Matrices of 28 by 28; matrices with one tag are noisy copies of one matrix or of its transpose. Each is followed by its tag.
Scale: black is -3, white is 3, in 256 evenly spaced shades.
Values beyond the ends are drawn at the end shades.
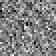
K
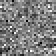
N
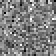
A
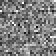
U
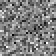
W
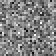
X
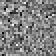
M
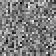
A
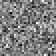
K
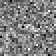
K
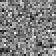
N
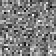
N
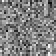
N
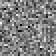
M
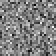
X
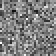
K
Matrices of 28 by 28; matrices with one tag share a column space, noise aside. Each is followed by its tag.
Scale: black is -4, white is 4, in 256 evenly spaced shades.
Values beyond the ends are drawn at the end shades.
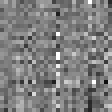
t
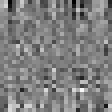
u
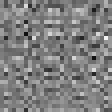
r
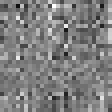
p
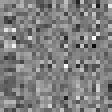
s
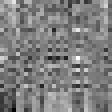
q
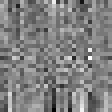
q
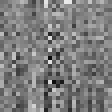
t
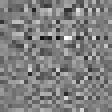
r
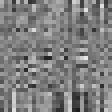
q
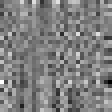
t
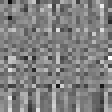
q
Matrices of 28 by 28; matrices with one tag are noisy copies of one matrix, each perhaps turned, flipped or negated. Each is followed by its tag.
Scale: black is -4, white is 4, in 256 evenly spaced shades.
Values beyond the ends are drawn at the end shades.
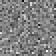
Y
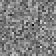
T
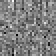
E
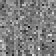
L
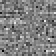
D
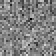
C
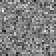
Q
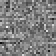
D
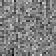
E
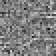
D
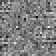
D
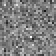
C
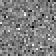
Y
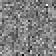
Y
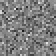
T
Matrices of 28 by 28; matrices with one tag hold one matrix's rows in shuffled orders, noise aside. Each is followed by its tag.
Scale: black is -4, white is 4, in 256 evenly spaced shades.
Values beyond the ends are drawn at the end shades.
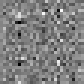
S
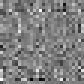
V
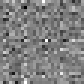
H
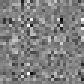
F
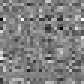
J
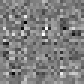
H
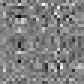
S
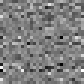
J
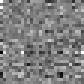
J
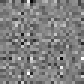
F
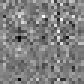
S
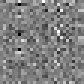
S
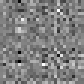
S
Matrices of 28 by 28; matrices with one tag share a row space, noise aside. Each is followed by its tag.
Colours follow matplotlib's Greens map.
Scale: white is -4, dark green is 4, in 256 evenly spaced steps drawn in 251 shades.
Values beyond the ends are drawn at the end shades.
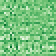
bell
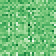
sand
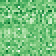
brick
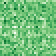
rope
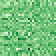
sand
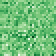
sand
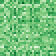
bell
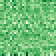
bell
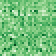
rope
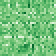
sand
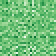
sand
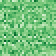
rope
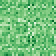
sand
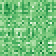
brick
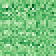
sand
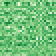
brick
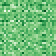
rope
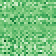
rope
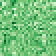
rope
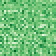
rope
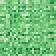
bell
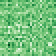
brick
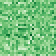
sand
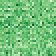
brick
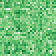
brick
